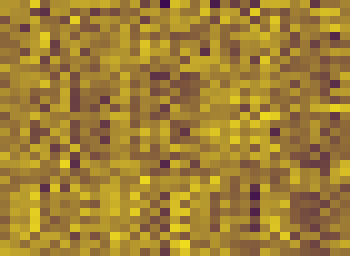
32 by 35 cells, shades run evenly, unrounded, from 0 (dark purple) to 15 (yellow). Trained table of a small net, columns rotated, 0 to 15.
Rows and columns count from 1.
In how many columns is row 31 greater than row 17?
19
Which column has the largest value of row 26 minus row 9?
29
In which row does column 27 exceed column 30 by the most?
15
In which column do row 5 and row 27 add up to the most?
4
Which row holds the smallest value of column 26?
25
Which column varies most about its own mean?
26
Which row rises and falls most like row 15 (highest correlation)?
28
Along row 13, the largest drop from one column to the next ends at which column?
8
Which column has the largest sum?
27
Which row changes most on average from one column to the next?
1
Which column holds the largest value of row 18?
24
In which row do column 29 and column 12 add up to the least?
2
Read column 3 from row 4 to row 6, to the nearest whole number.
3 9 9
